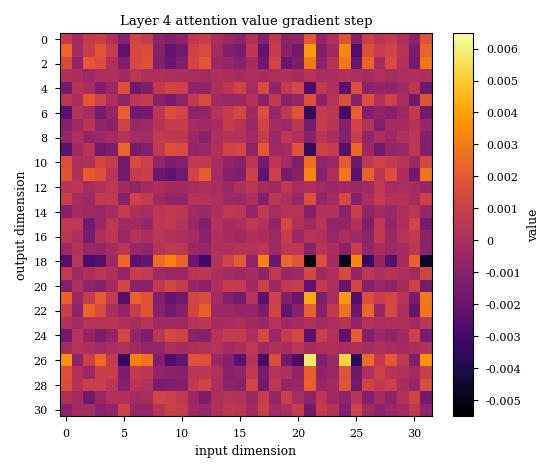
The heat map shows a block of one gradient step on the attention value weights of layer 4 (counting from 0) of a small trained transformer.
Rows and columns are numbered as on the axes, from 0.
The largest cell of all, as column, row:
21, 26
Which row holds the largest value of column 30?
18
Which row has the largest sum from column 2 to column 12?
22
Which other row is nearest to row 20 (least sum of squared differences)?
24
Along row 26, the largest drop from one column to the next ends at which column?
25
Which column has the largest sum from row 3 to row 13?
2
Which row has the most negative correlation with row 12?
7
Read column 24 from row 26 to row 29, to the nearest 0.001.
0.005 0.002 0.002 -0.001
